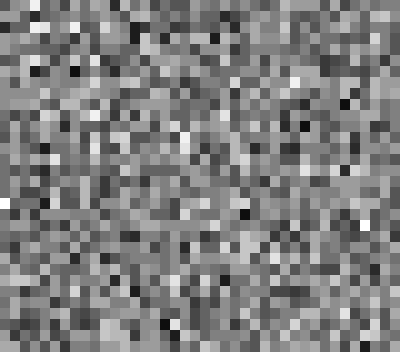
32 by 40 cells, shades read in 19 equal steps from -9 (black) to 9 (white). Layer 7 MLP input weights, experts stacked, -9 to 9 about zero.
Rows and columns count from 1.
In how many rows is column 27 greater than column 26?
12
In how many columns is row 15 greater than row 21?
24
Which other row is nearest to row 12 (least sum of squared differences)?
23
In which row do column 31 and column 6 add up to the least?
10
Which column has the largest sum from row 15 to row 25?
25
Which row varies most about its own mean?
3
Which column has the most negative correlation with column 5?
1
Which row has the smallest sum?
22
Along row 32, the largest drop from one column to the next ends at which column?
37
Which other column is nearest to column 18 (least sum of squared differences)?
26
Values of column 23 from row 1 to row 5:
2 -6 0 4 2
